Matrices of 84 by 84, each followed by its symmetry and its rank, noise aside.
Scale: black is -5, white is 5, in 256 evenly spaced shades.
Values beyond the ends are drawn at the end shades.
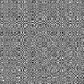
symmetric, rank four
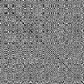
symmetric, rank four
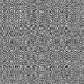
no symmetry, rank four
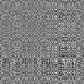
no symmetry, rank three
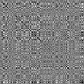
symmetric, rank three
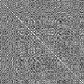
symmetric, rank five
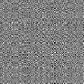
no symmetry, rank five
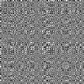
symmetric, rank four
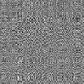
no symmetry, rank five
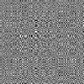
antisymmetric, rank four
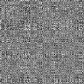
symmetric, rank five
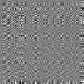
no symmetry, rank three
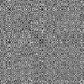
symmetric, rank five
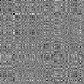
symmetric, rank five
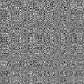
no symmetry, rank five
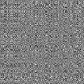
no symmetry, rank five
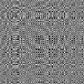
symmetric, rank three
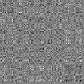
symmetric, rank five
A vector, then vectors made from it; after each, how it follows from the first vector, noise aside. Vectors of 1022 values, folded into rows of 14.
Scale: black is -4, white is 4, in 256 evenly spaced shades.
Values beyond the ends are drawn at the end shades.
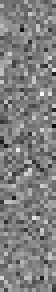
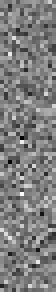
wrapped around, negated.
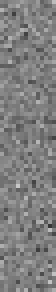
wrapped around, negated, shrunk.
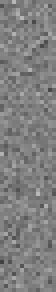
wrapped around, negated, shrunk.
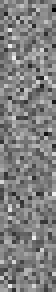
wrapped around, negated.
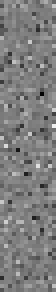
negated, partly zeroed.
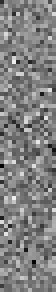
reversed.
